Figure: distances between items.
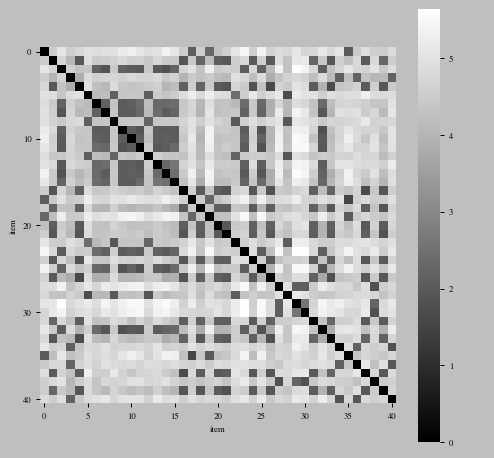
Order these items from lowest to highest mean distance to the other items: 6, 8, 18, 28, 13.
18, 6, 13, 28, 8
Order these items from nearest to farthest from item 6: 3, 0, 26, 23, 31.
23, 26, 31, 3, 0
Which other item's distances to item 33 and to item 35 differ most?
17
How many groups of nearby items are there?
6
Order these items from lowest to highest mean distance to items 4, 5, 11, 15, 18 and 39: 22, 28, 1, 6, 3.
1, 6, 28, 22, 3
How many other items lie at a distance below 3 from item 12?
4
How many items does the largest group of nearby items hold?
12
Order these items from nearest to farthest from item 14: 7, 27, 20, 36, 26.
7, 26, 20, 36, 27
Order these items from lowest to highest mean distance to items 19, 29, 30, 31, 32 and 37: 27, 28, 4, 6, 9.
4, 27, 6, 9, 28
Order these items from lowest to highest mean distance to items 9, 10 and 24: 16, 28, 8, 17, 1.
16, 1, 28, 8, 17
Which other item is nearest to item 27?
38
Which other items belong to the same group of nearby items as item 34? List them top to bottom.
3, 36, 40
